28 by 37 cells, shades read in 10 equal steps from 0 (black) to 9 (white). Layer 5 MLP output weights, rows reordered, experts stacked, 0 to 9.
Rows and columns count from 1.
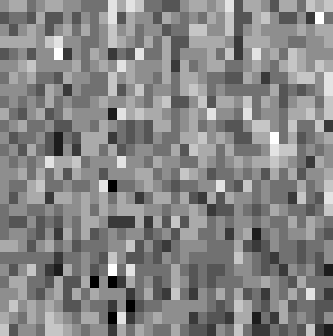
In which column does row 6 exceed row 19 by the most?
14
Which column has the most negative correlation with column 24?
27
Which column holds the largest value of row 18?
37
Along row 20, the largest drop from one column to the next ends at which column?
29
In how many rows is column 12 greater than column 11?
12
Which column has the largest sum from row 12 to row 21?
31
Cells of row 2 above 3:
25
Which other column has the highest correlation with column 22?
23
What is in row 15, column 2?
5
